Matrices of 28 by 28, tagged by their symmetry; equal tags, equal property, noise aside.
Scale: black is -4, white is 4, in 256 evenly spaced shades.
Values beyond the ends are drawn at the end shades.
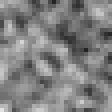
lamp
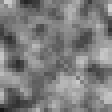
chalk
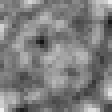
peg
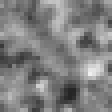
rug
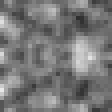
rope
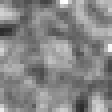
lamp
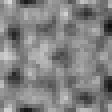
rope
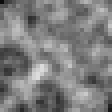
lamp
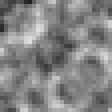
peg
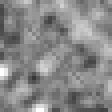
lamp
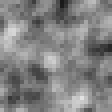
lamp
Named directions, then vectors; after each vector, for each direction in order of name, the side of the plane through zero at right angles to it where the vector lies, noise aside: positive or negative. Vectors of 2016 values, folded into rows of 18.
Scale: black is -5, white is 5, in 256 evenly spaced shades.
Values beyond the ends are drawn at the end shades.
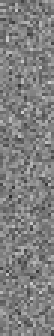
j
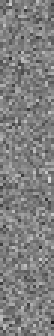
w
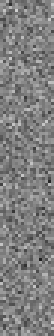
positive, negative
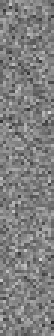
negative, positive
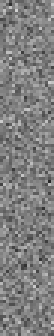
positive, negative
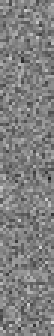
negative, negative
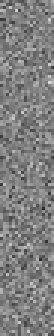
positive, negative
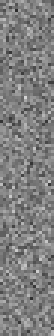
negative, positive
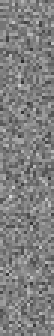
negative, negative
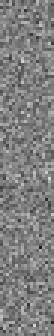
positive, positive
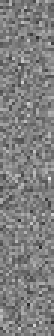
positive, positive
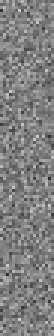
negative, negative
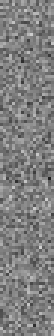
negative, negative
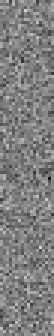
negative, negative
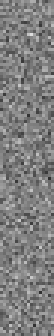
negative, negative
